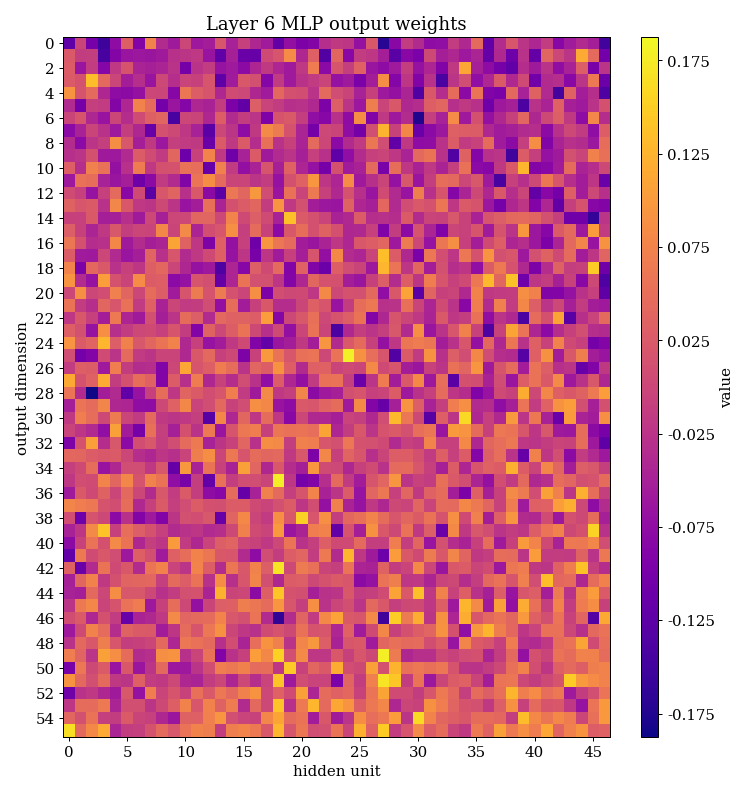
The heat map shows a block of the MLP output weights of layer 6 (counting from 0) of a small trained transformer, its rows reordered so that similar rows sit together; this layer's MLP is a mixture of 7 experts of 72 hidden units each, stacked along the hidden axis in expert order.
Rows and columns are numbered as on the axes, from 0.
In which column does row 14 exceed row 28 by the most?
2
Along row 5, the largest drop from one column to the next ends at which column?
8
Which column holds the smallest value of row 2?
38
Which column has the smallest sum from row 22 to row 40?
6
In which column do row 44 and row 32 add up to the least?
0
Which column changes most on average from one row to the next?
18
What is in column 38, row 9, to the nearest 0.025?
-0.15
